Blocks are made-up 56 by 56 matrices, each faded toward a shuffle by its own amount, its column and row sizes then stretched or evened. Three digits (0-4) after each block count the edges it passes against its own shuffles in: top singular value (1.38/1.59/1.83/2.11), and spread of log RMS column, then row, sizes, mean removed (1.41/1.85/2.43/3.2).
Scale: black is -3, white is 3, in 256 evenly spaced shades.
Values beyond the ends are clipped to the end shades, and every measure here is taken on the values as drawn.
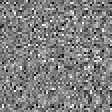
4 1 1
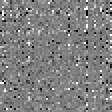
1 3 2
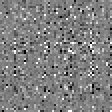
3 2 2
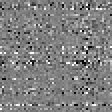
0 2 4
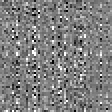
2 4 0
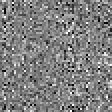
2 3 0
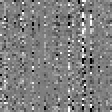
3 4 0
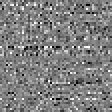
4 0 3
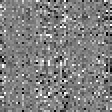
2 4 2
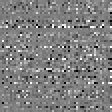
1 2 4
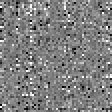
1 3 1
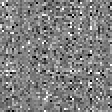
3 2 1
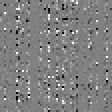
1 4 1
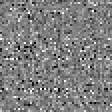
0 1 2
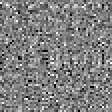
2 0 1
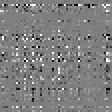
3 3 4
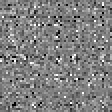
1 2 3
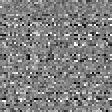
4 1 4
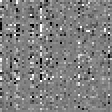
3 4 2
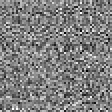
4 1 1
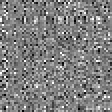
4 3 1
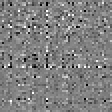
3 2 3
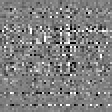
4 2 4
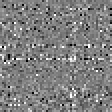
1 1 3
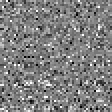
2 0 2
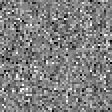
2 1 1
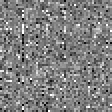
1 3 0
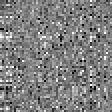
3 3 1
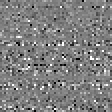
1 0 4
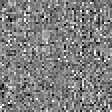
3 2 0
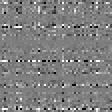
4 2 4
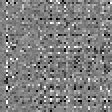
4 3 2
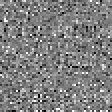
3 0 2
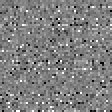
1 0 3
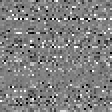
4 0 3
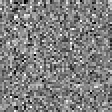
2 2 0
